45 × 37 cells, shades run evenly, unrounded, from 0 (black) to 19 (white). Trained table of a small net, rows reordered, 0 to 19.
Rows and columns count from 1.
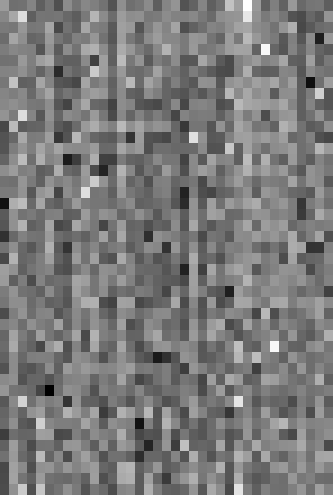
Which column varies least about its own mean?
4
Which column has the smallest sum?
21
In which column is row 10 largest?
27
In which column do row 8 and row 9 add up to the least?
35
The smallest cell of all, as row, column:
36, 6
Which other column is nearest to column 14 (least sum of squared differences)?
2
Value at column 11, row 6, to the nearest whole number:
5
